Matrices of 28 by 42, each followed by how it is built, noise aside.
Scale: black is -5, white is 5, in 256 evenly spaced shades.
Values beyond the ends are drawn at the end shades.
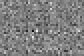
low rank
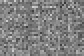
blocks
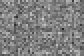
blocks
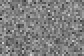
noise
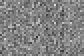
repeating rows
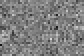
low rank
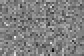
uneven columns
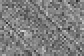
Toeplitz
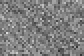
Toeplitz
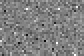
sparse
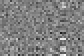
low rank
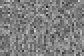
blocks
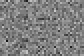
low rank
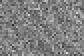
Toeplitz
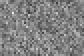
Toeplitz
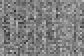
blocks
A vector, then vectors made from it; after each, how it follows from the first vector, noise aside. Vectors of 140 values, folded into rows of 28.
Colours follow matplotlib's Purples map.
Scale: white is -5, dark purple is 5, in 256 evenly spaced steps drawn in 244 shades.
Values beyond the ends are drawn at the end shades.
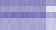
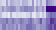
negated, scaled up.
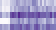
reversed, scaled up.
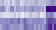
negated, scaled up.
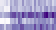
reversed, scaled up.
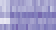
reversed.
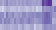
wrapped around, negated.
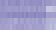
shrunk.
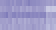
shrunk.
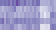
wrapped around.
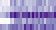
reversed, scaled up.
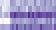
reversed, scaled up.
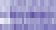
reversed.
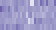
wrapped around, partly zeroed.
